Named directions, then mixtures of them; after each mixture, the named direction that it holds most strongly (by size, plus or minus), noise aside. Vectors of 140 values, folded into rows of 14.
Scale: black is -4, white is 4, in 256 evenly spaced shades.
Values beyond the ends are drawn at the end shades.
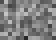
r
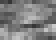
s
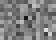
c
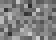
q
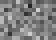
q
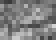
s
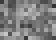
r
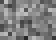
r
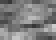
s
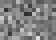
q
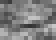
s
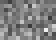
c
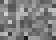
r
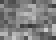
s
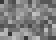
r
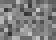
q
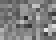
c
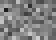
q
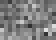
c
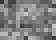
r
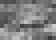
s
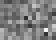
c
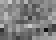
s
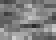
s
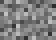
r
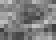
s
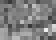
s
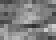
s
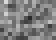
r
